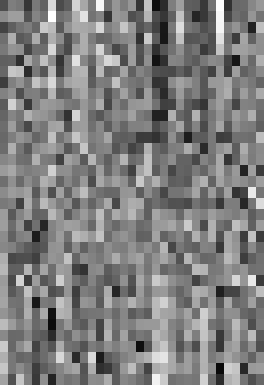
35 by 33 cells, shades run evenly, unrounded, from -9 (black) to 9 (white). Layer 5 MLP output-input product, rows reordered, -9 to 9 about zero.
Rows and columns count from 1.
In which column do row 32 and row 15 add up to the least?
18
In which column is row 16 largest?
7
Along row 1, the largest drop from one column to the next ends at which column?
29
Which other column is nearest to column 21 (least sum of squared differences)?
20
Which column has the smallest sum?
5
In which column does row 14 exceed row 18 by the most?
31
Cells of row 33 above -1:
23
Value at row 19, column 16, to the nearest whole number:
2
